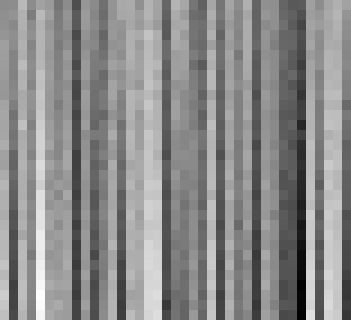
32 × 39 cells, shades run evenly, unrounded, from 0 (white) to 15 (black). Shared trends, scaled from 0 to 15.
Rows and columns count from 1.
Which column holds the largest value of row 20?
34
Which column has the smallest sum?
5
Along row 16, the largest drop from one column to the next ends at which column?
35
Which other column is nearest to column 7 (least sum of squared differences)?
22
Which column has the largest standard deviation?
14
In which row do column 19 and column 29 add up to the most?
31
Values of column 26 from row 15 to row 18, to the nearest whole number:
5 6 5 5
